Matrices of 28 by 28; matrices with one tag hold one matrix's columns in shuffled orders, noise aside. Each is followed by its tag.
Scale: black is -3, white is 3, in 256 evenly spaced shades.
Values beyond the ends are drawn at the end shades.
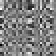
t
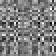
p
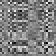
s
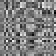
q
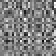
q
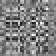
p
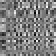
q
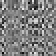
t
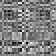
s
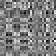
q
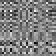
s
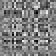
q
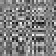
p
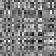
q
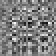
p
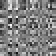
t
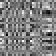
q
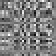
q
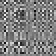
s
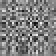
p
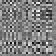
s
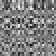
t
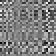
s
